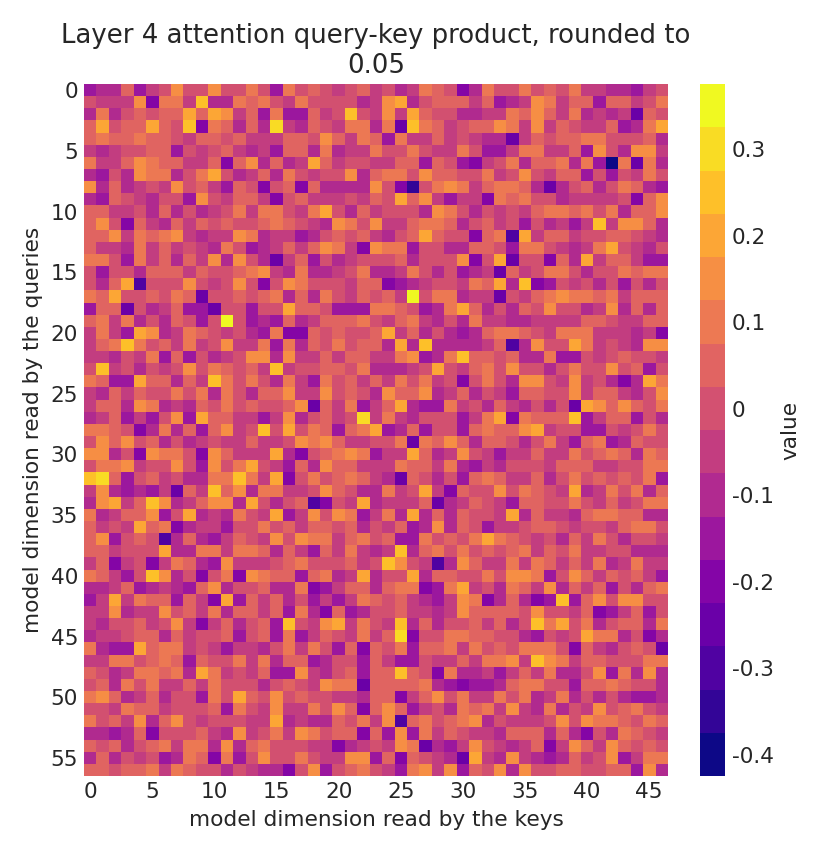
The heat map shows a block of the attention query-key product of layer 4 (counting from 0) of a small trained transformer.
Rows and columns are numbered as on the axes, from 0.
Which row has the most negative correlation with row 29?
54
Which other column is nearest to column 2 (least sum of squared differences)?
38
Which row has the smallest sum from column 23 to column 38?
55
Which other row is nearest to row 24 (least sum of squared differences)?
7
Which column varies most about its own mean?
25
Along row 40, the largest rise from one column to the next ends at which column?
13
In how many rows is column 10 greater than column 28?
28
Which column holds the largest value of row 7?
10
